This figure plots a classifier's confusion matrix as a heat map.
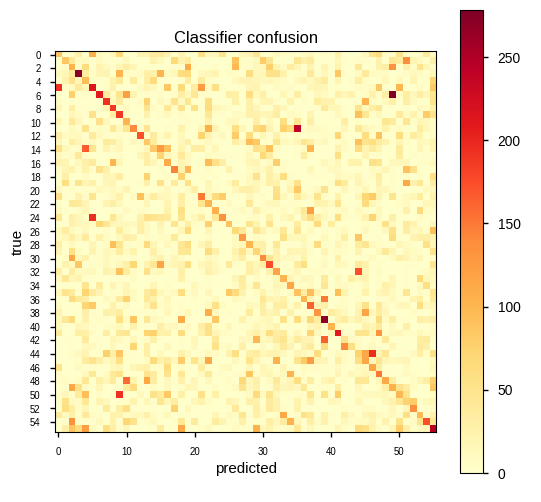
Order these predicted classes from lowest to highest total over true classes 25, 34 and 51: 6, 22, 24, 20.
24, 20, 22, 6
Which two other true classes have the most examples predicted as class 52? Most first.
51, 17
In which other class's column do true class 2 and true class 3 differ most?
49
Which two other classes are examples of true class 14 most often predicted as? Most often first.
4, 15
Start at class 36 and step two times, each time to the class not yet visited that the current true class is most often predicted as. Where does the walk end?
18
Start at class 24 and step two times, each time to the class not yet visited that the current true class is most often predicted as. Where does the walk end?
0
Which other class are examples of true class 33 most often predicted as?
53
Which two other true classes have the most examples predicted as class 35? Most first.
11, 20
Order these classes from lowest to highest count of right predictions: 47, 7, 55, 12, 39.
47, 12, 7, 55, 39
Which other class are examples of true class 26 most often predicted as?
55
